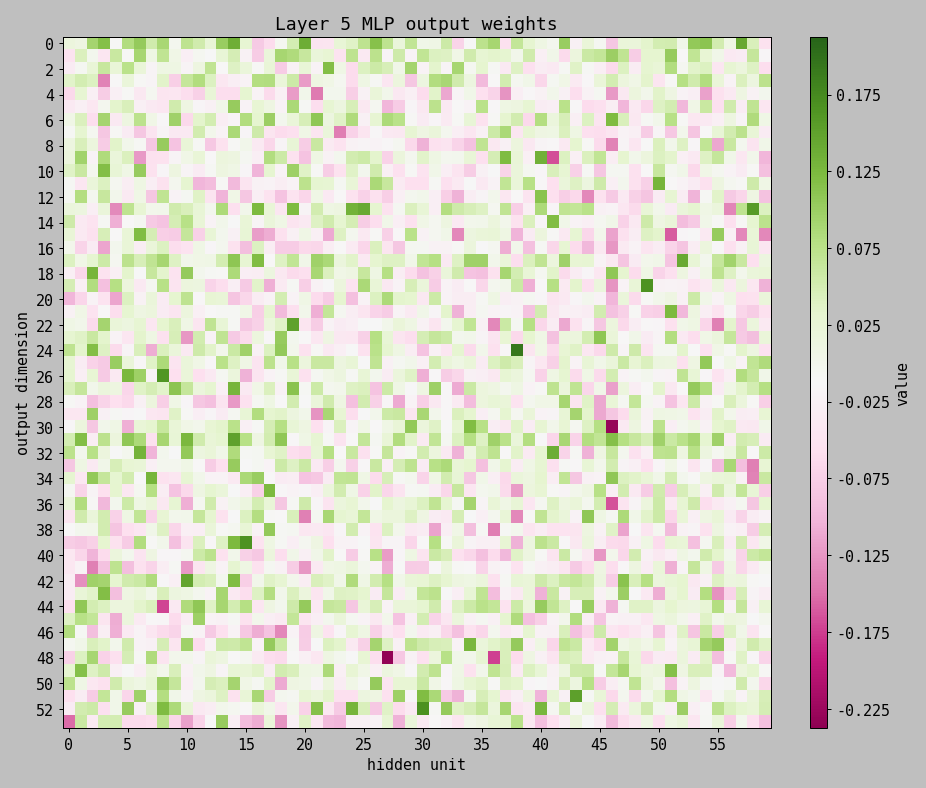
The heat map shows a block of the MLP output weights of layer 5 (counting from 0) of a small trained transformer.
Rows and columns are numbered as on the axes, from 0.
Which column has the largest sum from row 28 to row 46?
14
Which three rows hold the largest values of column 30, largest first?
52, 51, 29
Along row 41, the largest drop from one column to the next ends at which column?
5
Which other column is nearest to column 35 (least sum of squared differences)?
13
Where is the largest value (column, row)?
38, 24
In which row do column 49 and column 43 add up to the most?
19
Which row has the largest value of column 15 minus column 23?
39
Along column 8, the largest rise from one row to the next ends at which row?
45
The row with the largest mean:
31
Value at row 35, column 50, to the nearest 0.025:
0.05
